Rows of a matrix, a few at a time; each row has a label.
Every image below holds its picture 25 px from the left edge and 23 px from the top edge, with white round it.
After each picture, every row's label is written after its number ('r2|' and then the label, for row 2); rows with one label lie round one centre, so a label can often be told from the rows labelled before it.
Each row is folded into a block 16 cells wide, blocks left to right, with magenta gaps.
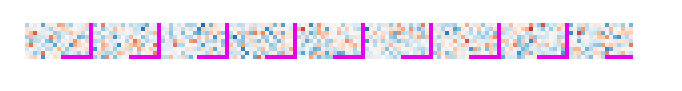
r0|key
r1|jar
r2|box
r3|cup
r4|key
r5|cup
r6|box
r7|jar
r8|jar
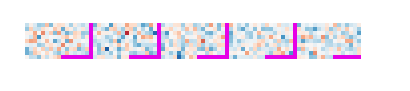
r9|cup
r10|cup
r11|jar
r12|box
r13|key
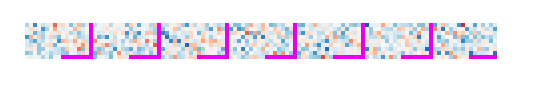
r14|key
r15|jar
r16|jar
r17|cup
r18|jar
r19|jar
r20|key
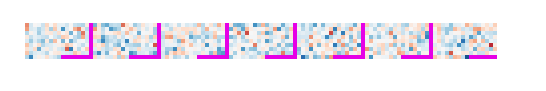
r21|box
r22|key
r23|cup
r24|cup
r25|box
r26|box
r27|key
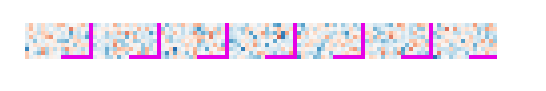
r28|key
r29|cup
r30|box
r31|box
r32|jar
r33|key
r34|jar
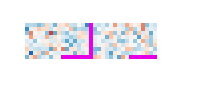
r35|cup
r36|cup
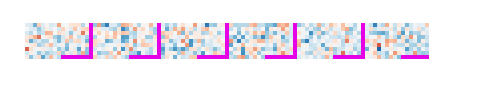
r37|key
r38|key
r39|cup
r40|box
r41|key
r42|box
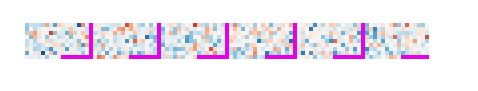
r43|cup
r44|key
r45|cup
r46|key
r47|key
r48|jar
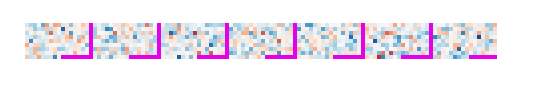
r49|box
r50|key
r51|box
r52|cup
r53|box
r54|key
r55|cup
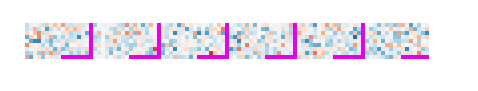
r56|key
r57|cup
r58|box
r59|box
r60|key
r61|cup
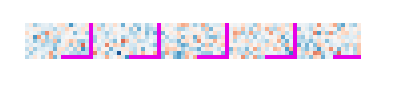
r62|key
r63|box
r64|jar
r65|key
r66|cup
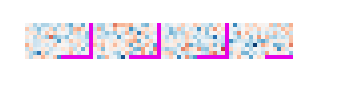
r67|key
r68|box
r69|box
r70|jar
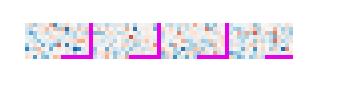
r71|jar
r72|jar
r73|cup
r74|cup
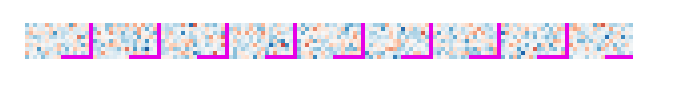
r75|cup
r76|cup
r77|cup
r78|cup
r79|jar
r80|box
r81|key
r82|jar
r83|key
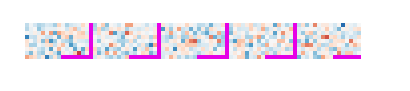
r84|cup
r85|cup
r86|box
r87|jar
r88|jar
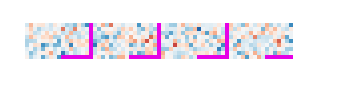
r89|key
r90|jar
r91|box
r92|key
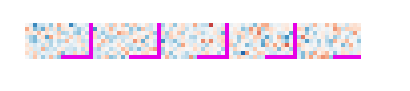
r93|key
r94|box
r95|cup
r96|key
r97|key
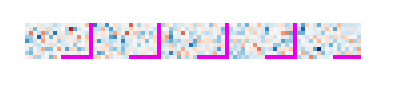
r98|cup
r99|key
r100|key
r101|box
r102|jar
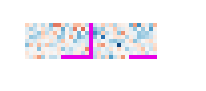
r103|box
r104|jar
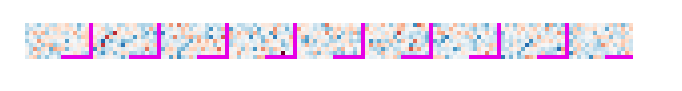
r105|cup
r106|key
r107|jar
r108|cup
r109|key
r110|key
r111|cup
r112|jar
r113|jar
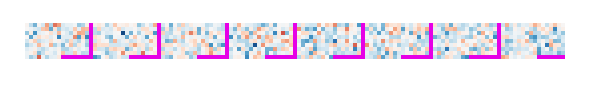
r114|box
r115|box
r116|box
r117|jar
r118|key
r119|box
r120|box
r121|key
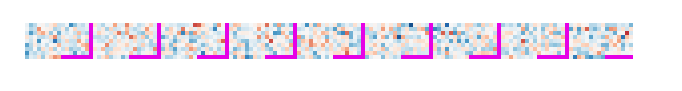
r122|jar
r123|box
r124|cup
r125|jar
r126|box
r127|jar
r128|cup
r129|cup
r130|box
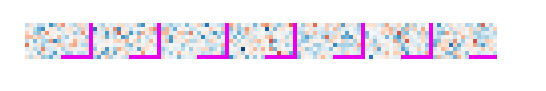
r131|key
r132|box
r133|key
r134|box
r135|jar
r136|box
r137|jar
